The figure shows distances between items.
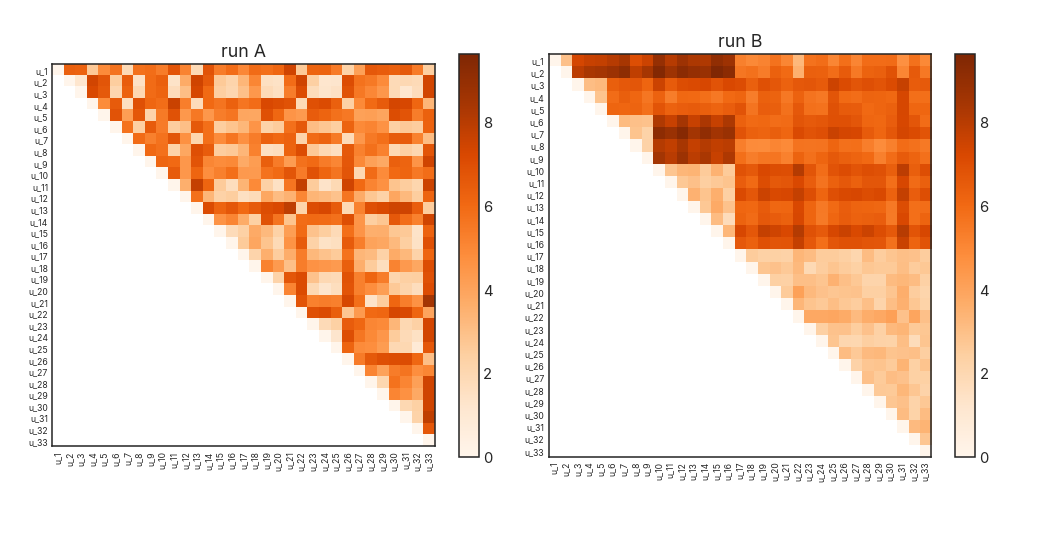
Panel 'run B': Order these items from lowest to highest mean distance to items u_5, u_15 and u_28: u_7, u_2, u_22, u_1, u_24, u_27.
u_24, u_27, u_22, u_7, u_1, u_2
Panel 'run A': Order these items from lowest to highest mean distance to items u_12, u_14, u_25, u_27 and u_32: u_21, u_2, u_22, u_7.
u_2, u_21, u_7, u_22
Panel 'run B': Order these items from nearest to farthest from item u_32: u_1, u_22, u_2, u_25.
u_25, u_22, u_1, u_2
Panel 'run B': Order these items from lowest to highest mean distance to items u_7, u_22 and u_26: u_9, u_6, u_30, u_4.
u_30, u_9, u_6, u_4
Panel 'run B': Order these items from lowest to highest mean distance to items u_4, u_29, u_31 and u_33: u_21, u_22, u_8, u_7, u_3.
u_21, u_22, u_8, u_3, u_7
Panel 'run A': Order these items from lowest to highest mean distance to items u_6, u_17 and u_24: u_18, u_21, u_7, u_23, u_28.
u_23, u_18, u_28, u_21, u_7
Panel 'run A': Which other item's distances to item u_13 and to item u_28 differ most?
u_21
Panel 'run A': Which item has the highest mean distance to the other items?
u_33
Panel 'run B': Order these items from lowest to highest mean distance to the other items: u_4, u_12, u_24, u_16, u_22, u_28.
u_24, u_28, u_22, u_4, u_16, u_12
